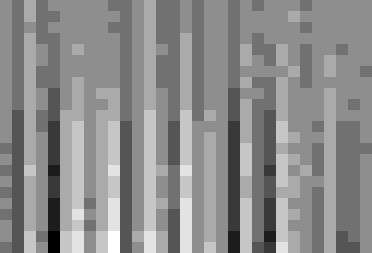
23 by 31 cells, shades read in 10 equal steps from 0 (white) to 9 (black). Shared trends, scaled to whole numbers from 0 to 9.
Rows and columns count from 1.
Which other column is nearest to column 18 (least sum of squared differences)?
6
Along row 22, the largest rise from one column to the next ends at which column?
11
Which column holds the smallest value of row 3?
13
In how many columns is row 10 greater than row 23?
13
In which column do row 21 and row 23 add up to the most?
5
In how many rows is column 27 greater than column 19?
10
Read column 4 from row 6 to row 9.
4 5 5 4
